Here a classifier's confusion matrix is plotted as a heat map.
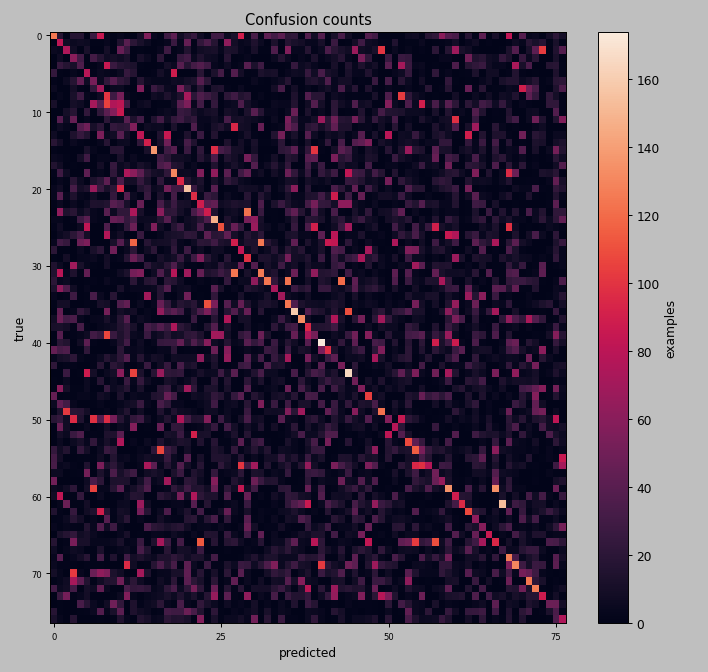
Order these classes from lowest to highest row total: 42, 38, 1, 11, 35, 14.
1, 14, 38, 42, 35, 11
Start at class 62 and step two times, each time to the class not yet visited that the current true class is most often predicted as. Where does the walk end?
70
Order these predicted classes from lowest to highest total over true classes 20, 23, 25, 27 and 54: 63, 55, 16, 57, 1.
63, 55, 1, 57, 16
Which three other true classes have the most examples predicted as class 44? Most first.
36, 18, 25
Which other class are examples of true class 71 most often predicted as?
3
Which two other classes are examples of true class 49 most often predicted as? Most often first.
2, 37
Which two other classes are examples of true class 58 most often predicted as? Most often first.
17, 24
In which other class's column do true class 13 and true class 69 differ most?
40
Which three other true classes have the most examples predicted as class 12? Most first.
27, 44, 23
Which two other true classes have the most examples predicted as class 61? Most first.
41, 37
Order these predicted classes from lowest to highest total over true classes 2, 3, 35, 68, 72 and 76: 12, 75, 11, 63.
12, 63, 75, 11
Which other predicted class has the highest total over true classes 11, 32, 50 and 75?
35
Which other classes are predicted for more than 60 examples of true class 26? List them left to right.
8, 42, 59, 60
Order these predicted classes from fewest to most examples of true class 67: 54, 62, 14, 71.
54, 14, 71, 62
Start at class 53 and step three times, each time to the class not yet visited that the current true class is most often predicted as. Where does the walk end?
8
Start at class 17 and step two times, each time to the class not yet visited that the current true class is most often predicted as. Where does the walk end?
66
